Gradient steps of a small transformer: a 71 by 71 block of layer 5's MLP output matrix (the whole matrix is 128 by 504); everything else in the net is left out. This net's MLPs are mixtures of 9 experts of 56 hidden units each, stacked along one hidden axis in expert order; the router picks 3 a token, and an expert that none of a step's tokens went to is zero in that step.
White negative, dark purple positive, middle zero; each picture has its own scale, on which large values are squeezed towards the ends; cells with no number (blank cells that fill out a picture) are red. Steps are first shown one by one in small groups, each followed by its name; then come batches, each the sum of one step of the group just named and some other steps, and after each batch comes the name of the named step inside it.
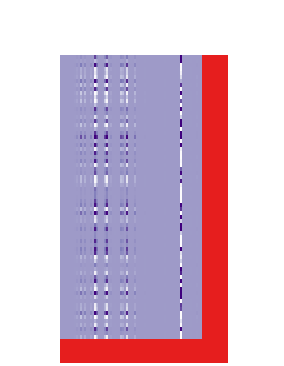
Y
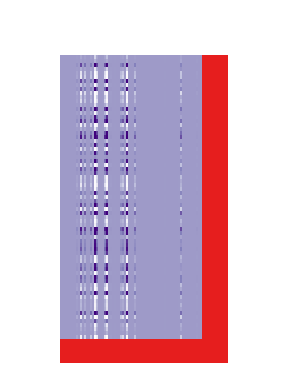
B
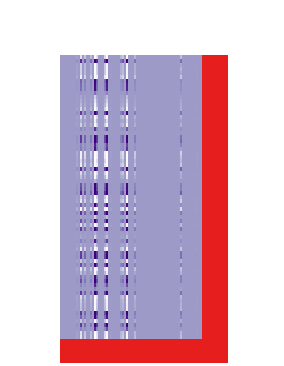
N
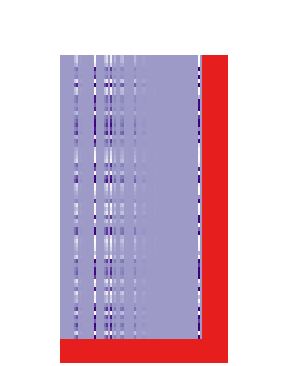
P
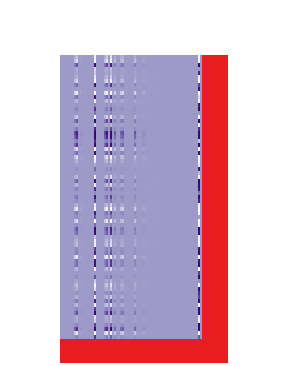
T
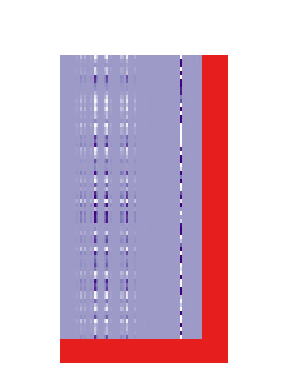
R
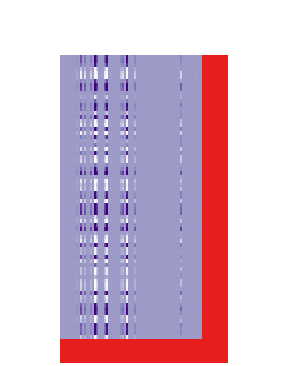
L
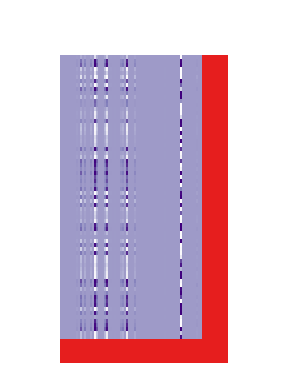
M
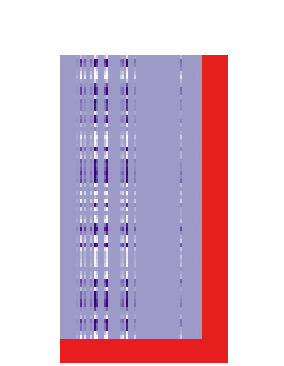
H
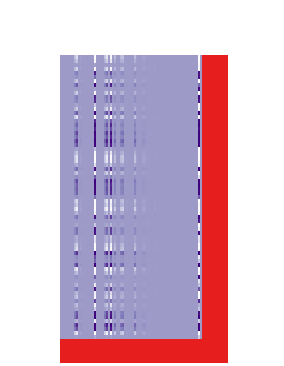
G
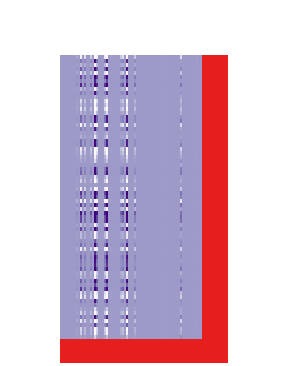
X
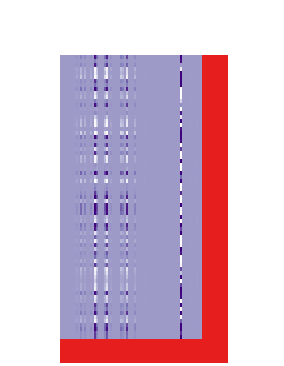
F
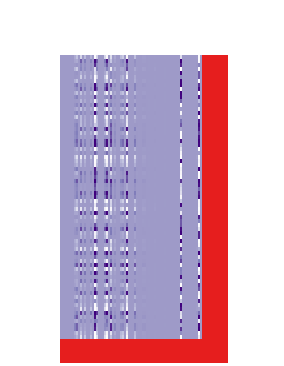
G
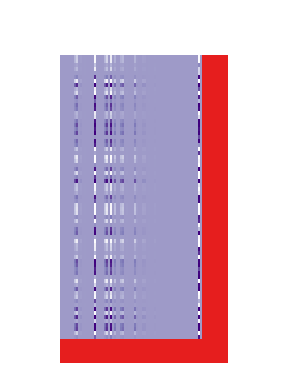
P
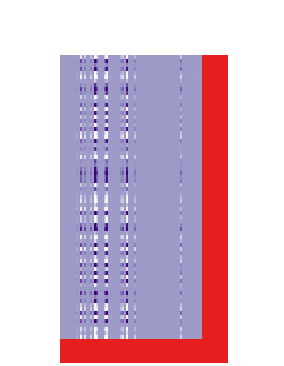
H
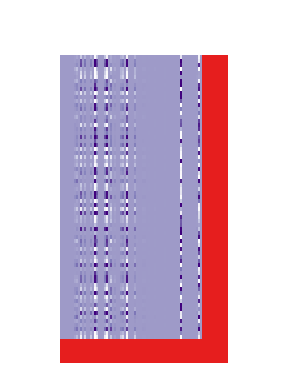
B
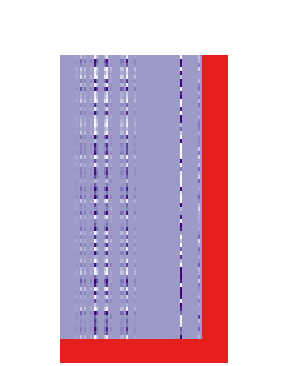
M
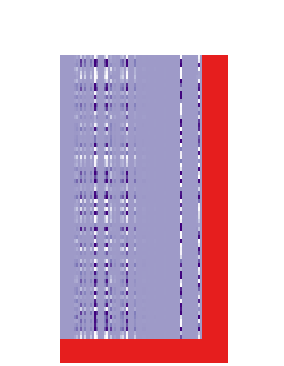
M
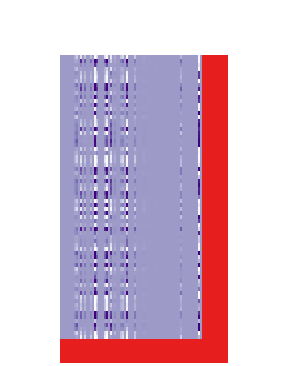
G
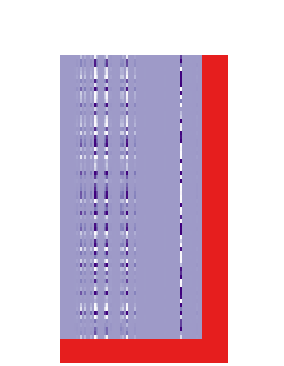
F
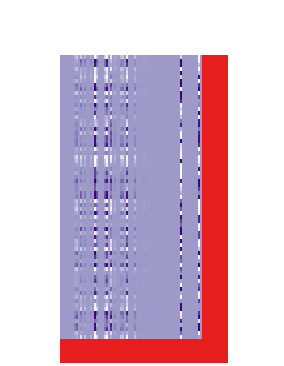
G
